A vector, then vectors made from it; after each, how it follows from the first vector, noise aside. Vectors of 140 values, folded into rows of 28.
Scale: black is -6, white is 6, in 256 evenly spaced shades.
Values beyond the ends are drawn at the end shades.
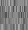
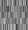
wrapped around.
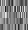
negated, scaled up.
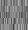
reversed.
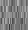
wrapped around.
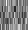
wrapped around, negated, scaled up.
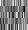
wrapped around, negated, scaled up.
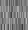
wrapped around.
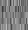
wrapped around.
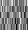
wrapped around, negated, scaled up.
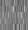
negated, partly zeroed.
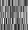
reversed, negated, scaled up.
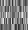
reversed, negated, scaled up.
